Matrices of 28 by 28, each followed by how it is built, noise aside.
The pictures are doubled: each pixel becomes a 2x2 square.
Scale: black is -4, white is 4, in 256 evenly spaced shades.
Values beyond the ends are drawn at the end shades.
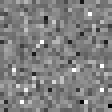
sparse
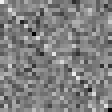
diagonal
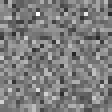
repeating columns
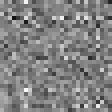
low rank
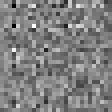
low rank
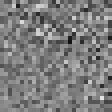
upper triangular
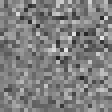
upper triangular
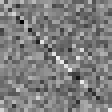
diagonal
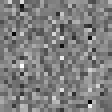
uneven columns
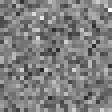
noise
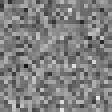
noise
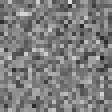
noise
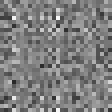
low rank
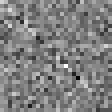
diagonal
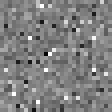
sparse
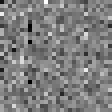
uneven columns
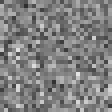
noise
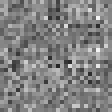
low rank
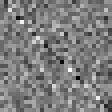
diagonal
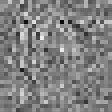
low rank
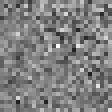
upper triangular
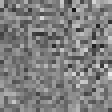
upper triangular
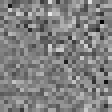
upper triangular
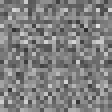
repeating columns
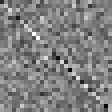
diagonal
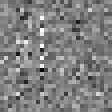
uneven columns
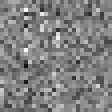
uneven columns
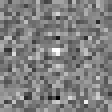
low rank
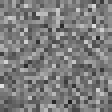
noise
